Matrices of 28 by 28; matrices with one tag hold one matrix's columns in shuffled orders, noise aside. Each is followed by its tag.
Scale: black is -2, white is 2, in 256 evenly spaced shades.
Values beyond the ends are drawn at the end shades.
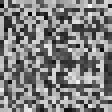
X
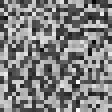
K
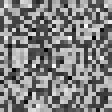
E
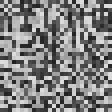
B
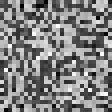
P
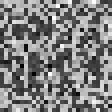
X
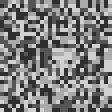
E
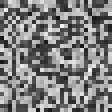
E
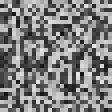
X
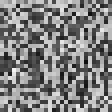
X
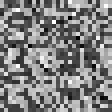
E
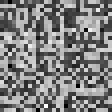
B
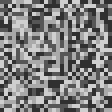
B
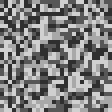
K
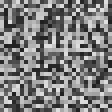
B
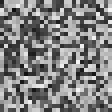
E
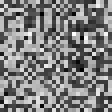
B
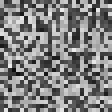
B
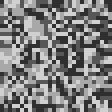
E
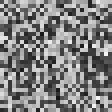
X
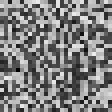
X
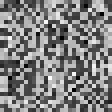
P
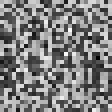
X
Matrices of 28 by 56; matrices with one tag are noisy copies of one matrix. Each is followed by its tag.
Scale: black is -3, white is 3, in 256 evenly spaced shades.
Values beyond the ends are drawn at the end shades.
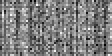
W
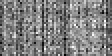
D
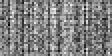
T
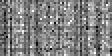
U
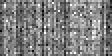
D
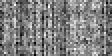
D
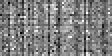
T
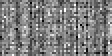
W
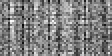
T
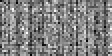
W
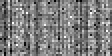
U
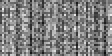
W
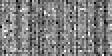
W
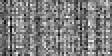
U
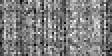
D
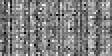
U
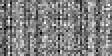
U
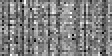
T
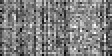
D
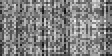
D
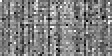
T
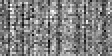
T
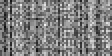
U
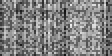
D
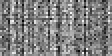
T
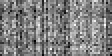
D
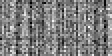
W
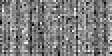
W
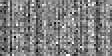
U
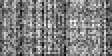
D
